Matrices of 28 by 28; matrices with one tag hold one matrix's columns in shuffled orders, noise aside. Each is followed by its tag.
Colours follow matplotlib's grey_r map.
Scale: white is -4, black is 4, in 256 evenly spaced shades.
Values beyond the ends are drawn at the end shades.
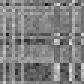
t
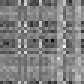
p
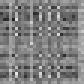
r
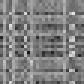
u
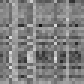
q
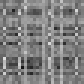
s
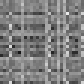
u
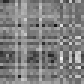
q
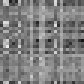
p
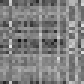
p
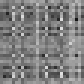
r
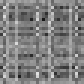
r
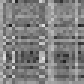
q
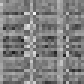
u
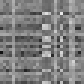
u
